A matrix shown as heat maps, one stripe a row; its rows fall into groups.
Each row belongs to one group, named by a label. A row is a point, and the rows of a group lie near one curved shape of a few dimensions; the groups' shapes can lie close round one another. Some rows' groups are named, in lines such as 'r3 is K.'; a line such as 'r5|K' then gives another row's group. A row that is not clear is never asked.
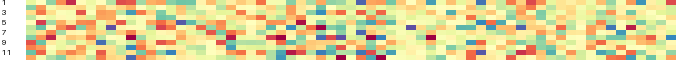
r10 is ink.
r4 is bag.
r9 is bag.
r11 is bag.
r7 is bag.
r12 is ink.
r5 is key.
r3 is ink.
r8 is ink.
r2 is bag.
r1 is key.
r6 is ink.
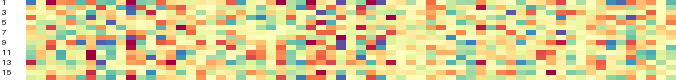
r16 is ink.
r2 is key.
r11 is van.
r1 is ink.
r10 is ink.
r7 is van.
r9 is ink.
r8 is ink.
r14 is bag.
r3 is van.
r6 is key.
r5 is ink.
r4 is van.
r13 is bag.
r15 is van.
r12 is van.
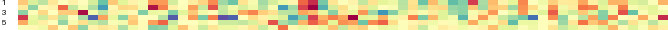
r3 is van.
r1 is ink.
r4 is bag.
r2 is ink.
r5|bag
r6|bag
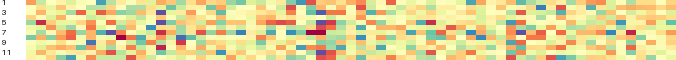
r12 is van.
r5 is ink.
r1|bag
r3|ink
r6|van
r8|key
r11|ink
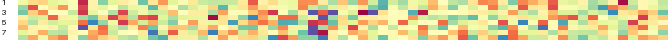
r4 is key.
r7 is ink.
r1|van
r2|van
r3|ink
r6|van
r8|bag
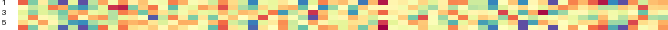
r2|key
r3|van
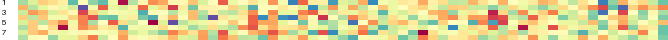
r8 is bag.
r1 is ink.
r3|van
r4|key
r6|van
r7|ink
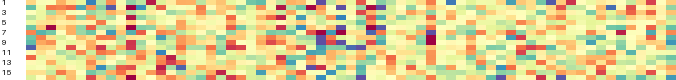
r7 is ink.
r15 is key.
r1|van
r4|ink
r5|bag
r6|ink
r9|ink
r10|bag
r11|ink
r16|bag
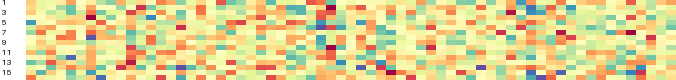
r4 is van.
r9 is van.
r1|ink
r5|bag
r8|van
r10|ink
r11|bag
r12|van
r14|key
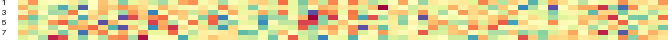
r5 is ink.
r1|bag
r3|ink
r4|ink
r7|van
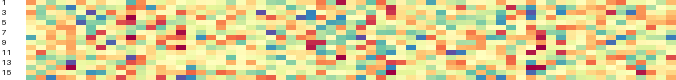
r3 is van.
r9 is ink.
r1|ink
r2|van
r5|key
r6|van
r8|bag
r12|ink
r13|van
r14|key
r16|key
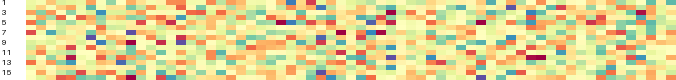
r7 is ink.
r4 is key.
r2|van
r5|bag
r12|key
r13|key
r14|bag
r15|ink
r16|key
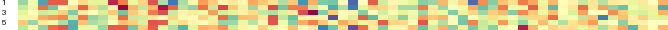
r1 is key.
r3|ink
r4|ink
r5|bag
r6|key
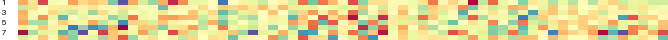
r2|bag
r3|bag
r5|ink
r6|key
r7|van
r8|ink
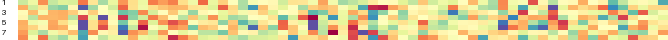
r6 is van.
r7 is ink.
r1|bag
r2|van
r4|ink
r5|van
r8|key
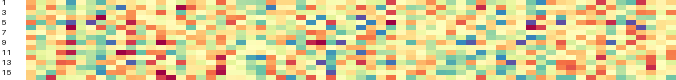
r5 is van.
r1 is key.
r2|key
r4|bag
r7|ink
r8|key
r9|ink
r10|bag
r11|key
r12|key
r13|van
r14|key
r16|bag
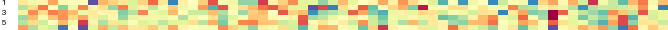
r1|key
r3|van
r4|van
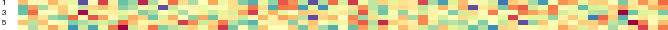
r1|van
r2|bag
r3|van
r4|ink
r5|key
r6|key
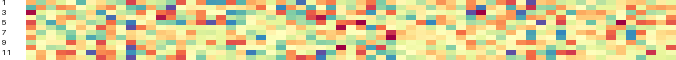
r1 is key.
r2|bag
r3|bag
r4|ink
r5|bag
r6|ink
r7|van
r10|ink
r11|van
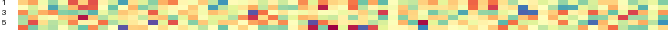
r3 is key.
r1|key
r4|van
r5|ink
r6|ink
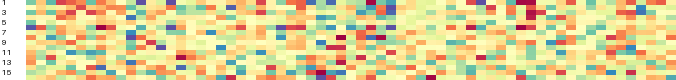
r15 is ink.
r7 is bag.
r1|bag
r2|key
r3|key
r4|van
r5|bag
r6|bag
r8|ink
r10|ink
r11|van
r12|key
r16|ink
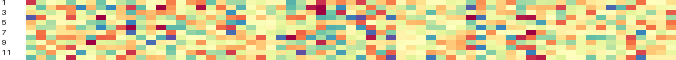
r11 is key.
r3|ink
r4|bag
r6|key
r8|bag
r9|van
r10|bag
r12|key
